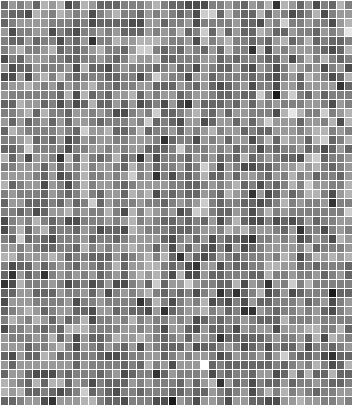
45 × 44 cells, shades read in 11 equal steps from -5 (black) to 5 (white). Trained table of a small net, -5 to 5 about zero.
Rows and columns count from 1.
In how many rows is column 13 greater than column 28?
21
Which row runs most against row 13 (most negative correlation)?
2
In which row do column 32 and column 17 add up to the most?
20
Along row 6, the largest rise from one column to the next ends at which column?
33
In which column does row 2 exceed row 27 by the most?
27
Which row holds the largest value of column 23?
17
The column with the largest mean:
11
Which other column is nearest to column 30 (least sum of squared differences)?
14
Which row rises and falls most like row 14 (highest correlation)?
29
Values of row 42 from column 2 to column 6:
1 1 -1 -2 -2
